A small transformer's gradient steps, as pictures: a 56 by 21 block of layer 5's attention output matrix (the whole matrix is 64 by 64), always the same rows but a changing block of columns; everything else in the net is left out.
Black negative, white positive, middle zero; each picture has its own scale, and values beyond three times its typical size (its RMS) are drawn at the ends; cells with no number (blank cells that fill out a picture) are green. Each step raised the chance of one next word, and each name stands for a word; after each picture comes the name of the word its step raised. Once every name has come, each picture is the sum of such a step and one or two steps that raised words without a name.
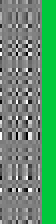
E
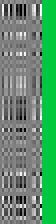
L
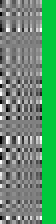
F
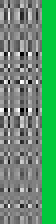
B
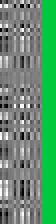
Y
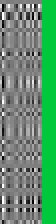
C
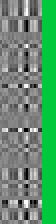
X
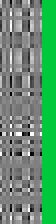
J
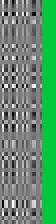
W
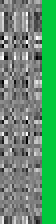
J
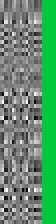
E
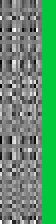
F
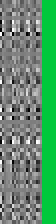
F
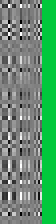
Y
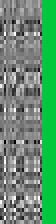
X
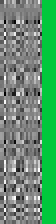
E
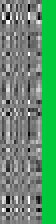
C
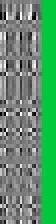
L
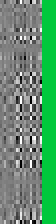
F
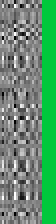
Y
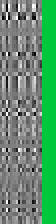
C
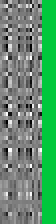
Y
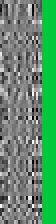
L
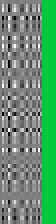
X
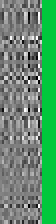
B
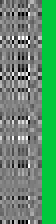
W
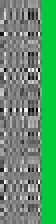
B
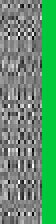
Y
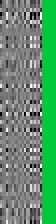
W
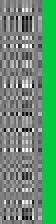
X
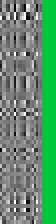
C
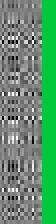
E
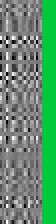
X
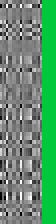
Y
